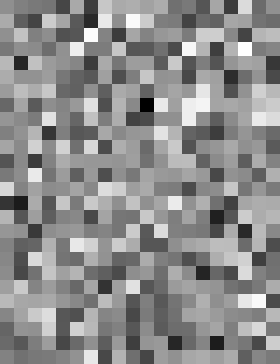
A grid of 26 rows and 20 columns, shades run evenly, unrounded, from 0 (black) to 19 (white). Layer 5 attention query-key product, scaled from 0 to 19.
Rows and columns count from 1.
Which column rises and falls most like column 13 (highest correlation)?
5
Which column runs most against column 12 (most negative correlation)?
4
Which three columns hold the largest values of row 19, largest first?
3, 18, 17
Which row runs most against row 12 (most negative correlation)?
19
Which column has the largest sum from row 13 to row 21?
10
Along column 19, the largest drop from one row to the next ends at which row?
25
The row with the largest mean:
8
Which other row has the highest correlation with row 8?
26
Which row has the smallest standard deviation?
12
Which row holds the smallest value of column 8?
21
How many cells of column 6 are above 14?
3
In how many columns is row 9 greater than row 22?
7
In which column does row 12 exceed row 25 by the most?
13
